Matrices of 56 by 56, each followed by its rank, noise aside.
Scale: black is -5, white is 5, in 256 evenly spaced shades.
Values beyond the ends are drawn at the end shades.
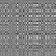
two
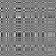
one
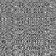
six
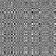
two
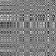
two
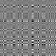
one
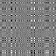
one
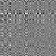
two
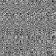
six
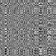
three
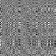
four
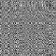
three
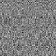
six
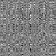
four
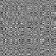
four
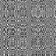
three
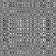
two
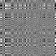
one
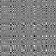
two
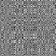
four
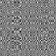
three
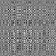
three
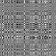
two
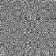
six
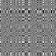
one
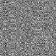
six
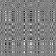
one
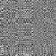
four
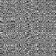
six
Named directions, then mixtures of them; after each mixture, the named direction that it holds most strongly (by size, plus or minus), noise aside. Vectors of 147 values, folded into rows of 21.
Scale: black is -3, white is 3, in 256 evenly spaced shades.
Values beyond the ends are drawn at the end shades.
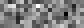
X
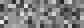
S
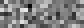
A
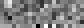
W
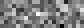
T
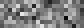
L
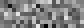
W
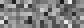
S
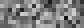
L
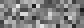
L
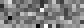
W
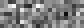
X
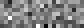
W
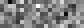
X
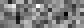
X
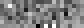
W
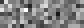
A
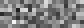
A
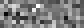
L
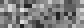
A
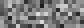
T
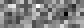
X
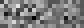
L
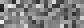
S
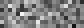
L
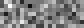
A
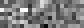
A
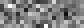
X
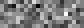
X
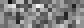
X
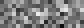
T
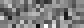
W
